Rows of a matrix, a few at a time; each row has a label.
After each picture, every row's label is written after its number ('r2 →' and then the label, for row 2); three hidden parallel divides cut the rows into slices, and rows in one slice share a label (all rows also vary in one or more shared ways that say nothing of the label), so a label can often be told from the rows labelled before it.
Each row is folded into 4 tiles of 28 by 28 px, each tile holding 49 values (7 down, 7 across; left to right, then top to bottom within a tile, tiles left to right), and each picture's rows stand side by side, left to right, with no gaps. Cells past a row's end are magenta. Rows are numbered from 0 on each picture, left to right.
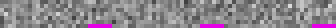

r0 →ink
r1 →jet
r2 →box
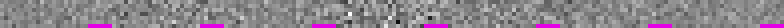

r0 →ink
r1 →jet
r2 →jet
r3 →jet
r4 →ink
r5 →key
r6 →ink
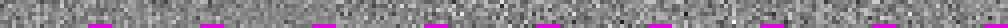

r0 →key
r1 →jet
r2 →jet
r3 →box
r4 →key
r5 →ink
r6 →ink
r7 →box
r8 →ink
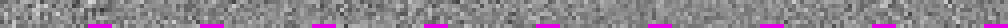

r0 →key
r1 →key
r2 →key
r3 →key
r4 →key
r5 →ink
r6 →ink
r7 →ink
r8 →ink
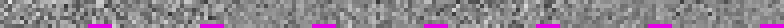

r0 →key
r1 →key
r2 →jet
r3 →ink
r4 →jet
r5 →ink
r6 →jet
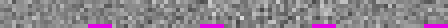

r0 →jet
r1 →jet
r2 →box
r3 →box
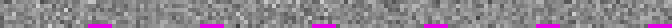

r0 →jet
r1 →key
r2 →key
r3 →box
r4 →key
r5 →key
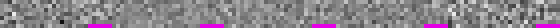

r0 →key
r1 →jet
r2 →ink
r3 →jet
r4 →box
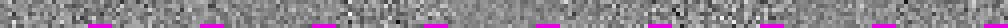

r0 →key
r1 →key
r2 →box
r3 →jet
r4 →ink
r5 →box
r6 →key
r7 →ink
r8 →jet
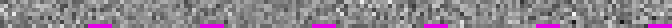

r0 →ink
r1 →ink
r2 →box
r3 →ink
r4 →ink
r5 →jet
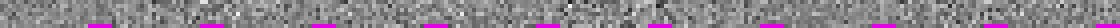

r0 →jet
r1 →ink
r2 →ink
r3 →key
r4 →box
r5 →key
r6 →ink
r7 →ink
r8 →key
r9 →key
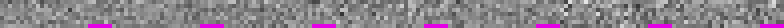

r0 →ink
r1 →key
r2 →box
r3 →ink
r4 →key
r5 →jet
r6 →key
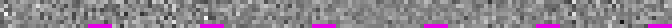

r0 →jet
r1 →key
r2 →jet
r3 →ink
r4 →jet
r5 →jet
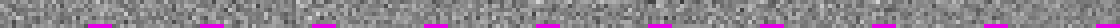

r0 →ink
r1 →box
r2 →key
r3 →box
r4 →key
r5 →ink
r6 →ink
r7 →key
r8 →key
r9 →jet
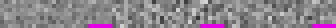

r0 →ink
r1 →box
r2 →box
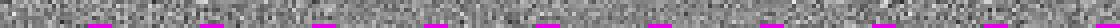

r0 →key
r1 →key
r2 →box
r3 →box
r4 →jet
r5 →jet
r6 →box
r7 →jet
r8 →key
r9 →key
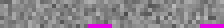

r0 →key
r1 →jet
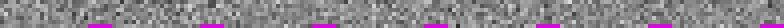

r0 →ink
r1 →box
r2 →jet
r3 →jet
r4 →key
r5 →ink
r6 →jet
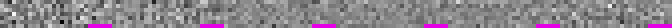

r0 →ink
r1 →key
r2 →jet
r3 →jet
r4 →box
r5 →key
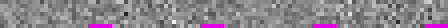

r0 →box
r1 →ink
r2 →key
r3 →ink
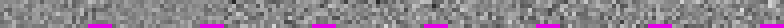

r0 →jet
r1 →box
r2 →key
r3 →jet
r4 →jet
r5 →ink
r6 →ink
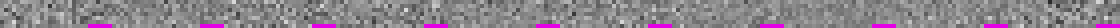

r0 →box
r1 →ink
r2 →box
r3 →key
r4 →jet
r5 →ink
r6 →box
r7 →ink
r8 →jet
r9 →box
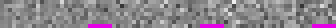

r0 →key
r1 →key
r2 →box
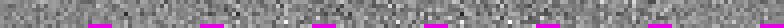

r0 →ink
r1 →ink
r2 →jet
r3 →ink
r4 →ink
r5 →jet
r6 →jet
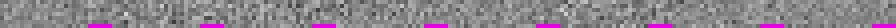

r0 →key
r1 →key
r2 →key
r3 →ink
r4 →key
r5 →ink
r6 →jet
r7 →jet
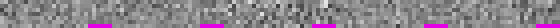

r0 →jet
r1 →box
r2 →key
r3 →jet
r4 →key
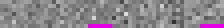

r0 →jet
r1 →key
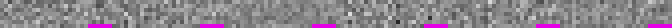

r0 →ink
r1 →ink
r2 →ink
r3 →ink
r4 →ink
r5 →jet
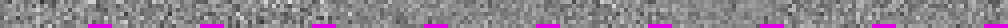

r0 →key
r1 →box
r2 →key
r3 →jet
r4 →ink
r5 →ink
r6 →box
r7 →jet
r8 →ink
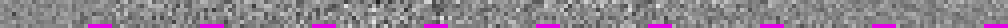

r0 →ink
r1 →jet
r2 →ink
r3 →jet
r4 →ink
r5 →ink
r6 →jet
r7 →box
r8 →key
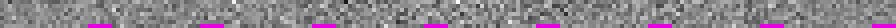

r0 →ink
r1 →box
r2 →box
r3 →key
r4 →box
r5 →jet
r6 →jet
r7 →box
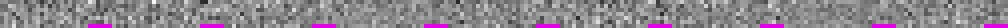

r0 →ink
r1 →ink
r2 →box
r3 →jet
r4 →ink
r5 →ink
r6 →box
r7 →jet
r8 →ink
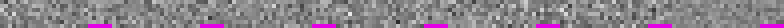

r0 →ink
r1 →key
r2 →key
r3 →ink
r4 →ink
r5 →box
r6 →key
